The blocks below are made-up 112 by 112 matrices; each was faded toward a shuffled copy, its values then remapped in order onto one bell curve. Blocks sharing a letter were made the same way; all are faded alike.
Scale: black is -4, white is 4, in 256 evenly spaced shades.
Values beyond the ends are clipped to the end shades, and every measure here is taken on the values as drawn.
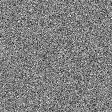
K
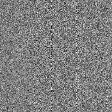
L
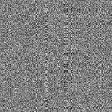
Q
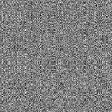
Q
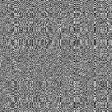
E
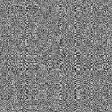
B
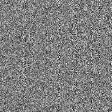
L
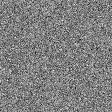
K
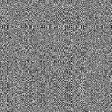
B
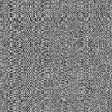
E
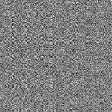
Q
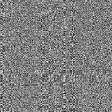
Q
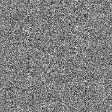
L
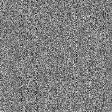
L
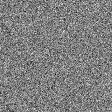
K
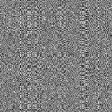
E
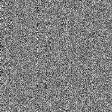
L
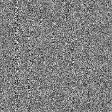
L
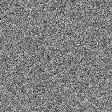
K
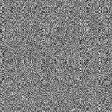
Q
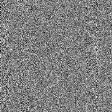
L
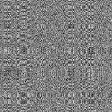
E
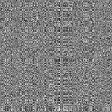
E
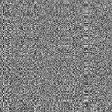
B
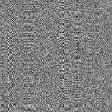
Q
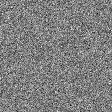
K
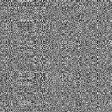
B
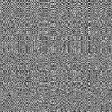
E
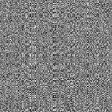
B
